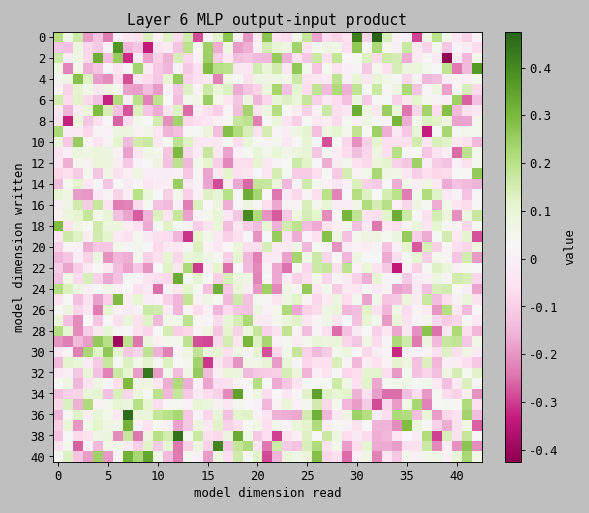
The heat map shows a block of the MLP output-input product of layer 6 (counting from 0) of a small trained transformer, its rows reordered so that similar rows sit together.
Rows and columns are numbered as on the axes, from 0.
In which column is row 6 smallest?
5
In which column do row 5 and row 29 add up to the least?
8
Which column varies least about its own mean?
31
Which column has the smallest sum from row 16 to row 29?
22
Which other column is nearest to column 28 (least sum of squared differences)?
3
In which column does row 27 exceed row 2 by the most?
7
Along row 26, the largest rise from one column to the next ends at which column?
39
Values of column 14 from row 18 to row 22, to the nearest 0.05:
-0.1 0.1 0.15 0.1 -0.3
